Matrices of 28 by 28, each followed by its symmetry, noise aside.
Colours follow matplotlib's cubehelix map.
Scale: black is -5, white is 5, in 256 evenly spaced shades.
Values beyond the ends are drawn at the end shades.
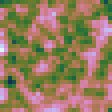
no symmetry.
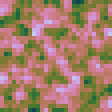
same after a half turn.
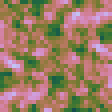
same after a half turn.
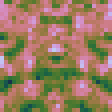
mirrored left to right.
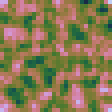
symmetric across the other diagonal.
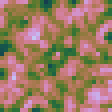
symmetric.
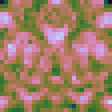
mirrored left to right.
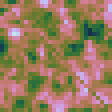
no symmetry.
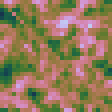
no symmetry.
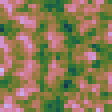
mirrored top to bottom.
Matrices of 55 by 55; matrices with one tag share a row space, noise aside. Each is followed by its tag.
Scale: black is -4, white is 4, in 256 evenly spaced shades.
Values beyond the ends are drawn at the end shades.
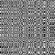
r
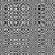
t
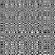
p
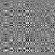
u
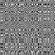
p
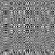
u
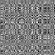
p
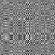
u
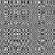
t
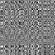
p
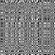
p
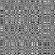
p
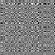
p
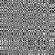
r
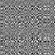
p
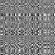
p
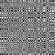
r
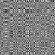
u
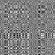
t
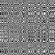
r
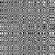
r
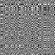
p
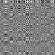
u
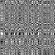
p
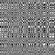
r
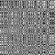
r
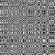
r
